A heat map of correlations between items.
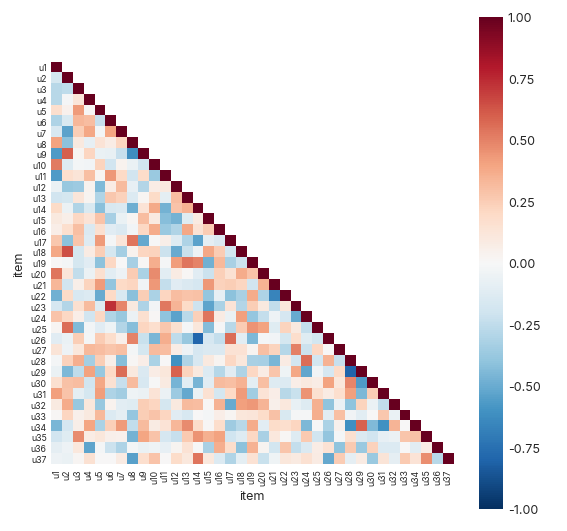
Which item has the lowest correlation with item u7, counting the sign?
u2
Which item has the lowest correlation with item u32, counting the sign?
u17
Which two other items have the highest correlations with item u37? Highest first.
u14, u35
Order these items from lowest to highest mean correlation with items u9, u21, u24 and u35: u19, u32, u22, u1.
u22, u19, u1, u32
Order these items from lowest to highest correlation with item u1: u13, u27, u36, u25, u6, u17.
u6, u13, u36, u25, u27, u17
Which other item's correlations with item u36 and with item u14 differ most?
u26
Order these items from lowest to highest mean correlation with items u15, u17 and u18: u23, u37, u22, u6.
u22, u23, u6, u37
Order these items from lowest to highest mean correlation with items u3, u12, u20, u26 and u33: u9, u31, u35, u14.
u14, u9, u35, u31
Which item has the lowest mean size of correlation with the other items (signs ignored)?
u33
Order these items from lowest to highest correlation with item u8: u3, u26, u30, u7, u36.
u36, u3, u7, u30, u26
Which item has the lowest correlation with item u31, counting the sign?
u34
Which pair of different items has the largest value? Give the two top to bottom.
u6, u23
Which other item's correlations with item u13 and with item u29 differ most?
u16
